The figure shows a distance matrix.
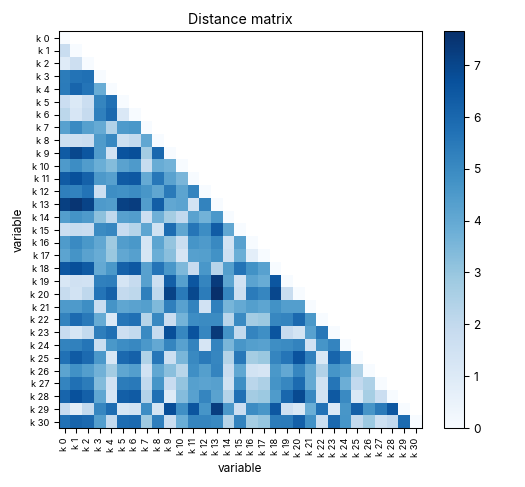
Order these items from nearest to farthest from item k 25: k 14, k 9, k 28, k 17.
k 28, k 9, k 14, k 17
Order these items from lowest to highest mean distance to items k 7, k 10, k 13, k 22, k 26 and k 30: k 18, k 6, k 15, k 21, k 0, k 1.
k 18, k 21, k 15, k 0, k 6, k 1
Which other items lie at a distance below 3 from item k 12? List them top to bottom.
k 3, k 21, k 24
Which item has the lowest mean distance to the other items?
k 14
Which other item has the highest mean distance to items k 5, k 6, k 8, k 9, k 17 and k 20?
k 13
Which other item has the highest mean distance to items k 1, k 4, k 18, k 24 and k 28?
k 20
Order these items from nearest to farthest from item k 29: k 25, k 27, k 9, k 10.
k 10, k 27, k 25, k 9
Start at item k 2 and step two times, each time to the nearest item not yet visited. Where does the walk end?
k 19
